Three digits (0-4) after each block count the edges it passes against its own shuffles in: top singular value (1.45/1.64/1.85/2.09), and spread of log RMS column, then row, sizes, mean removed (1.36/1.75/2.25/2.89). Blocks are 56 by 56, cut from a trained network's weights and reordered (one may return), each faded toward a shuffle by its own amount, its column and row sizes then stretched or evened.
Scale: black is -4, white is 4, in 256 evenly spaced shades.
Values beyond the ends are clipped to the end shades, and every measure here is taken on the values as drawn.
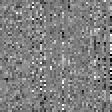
1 4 0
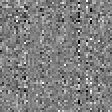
0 3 1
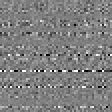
4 0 4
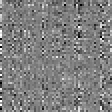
4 4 2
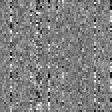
3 4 0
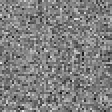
1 0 0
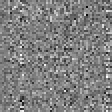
2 3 0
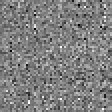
0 3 1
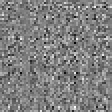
2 3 2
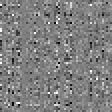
0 4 2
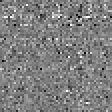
0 1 3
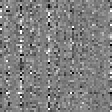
2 4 1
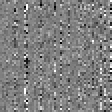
2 4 0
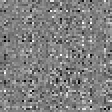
2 3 3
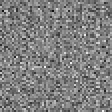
3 0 1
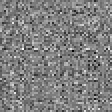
3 1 2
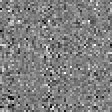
0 3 2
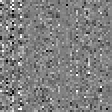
0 4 0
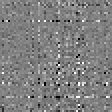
1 3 3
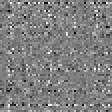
1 2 4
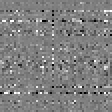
1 2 4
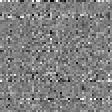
2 2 3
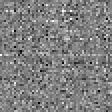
0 2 2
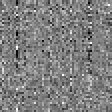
3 3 0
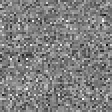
0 1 2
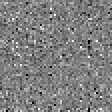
0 2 2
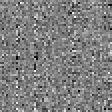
1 3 1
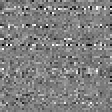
1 1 4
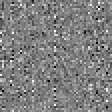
0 3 1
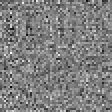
1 2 0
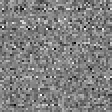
1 0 3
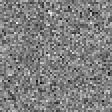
0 0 0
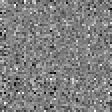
1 3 1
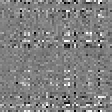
4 3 4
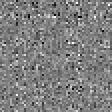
0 3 2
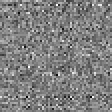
1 0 2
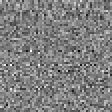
2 0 2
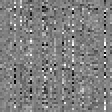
3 4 1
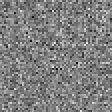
2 0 1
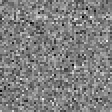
0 0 1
